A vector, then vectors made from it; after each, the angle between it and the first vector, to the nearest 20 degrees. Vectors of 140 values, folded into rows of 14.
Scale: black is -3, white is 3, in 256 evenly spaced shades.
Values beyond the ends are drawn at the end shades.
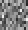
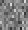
80 degrees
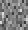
40 degrees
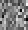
160 degrees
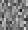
160 degrees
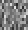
120 degrees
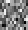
40 degrees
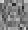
100 degrees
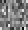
100 degrees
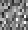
140 degrees
